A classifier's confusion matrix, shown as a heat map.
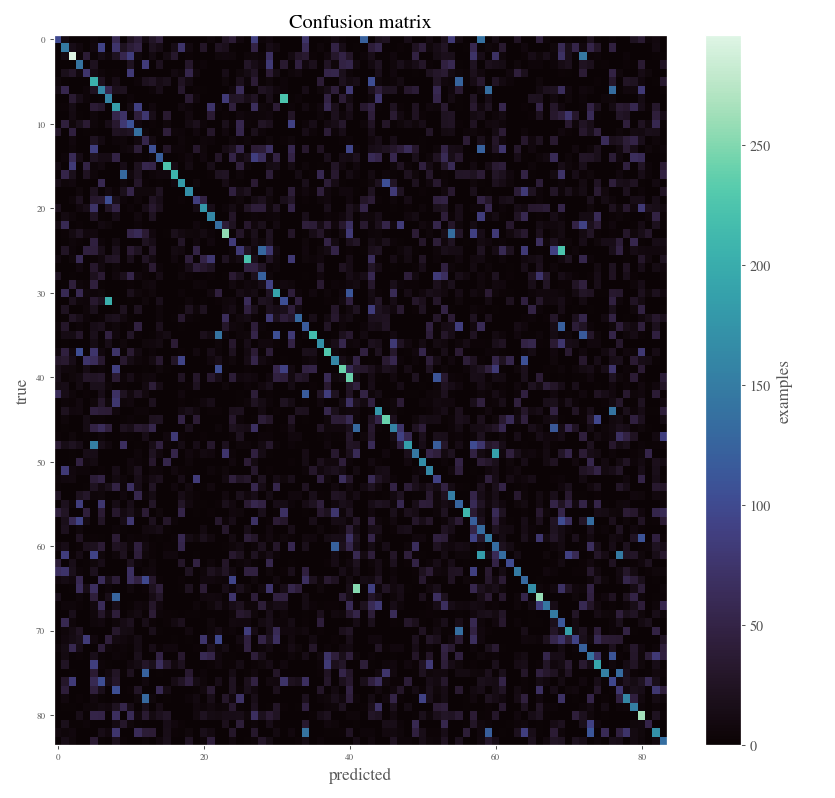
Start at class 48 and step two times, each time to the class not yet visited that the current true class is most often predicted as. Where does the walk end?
55
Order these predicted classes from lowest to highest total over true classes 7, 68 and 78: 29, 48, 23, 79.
48, 29, 79, 23
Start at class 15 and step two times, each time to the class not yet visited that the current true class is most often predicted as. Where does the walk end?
72
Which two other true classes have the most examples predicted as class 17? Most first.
38, 1
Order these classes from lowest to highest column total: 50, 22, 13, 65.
65, 22, 50, 13
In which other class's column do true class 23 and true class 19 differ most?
54
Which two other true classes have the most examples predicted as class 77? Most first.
61, 75
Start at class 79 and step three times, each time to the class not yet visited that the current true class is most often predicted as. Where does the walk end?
6
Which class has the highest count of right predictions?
2
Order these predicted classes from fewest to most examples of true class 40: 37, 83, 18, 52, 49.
18, 49, 83, 37, 52
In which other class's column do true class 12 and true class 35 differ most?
22
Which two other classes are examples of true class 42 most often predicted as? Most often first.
34, 37
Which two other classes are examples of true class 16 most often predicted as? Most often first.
9, 69
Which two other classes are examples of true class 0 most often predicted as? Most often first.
58, 42
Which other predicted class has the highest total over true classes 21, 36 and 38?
64
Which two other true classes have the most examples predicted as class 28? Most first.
25, 14
